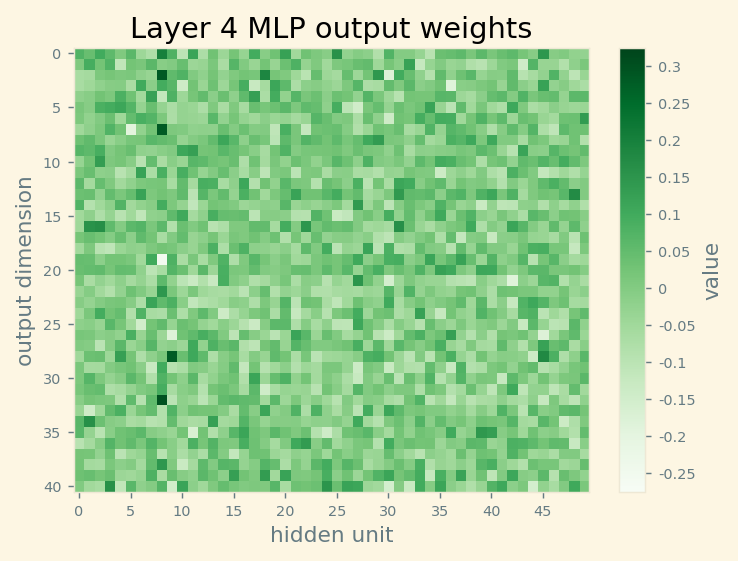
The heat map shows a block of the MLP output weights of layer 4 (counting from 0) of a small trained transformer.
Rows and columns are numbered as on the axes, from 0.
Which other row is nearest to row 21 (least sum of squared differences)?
14
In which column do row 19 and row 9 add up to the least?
8
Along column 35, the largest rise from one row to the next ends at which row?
12
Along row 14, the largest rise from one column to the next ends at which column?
27
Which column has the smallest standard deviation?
0
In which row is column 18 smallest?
31
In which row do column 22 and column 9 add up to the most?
28
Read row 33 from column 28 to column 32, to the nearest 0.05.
0.1 -0.05 0.1 0.05 0
